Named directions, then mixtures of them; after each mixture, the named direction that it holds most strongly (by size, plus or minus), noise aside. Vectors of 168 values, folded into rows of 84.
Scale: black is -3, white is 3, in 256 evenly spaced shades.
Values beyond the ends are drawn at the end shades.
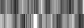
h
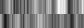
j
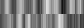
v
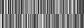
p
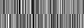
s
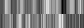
v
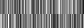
s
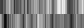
j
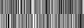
s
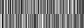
p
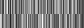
p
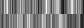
v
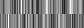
s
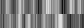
v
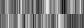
v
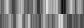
v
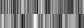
h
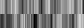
h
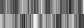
h
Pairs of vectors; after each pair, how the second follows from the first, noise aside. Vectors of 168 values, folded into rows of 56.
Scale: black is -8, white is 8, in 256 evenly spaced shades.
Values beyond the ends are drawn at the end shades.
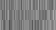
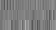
wrapped around, partly zeroed.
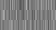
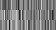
wrapped around, negated, scaled up.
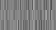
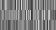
wrapped around, negated, scaled up.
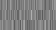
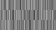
wrapped around, negated.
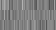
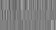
reversed, partly zeroed.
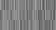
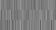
reversed, shrunk.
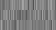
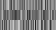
wrapped around, negated, scaled up.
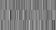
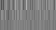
reversed, partly zeroed.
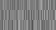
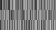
wrapped around, negated, scaled up.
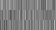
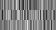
wrapped around, negated, scaled up.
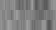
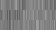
wrapped around, partly zeroed.
